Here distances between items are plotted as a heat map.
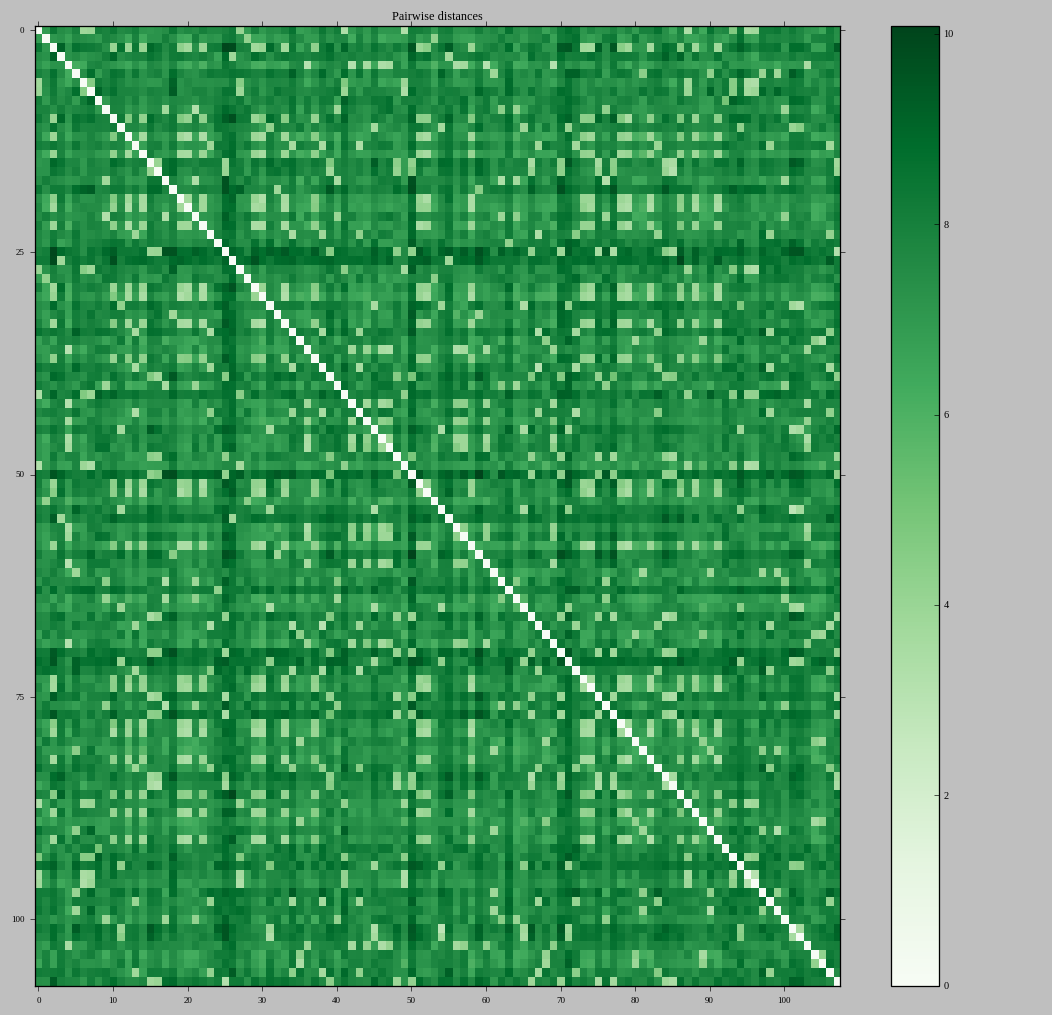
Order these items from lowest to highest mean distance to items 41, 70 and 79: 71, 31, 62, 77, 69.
77, 69, 62, 31, 71
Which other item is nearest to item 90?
99
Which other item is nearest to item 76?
17
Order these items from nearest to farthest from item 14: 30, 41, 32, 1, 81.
30, 81, 1, 32, 41
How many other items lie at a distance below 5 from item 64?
7
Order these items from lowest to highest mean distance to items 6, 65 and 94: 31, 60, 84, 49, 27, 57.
31, 49, 27, 57, 60, 84
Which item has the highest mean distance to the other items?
26
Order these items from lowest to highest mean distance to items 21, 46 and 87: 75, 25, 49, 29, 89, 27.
49, 27, 89, 29, 75, 25
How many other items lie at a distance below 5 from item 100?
7
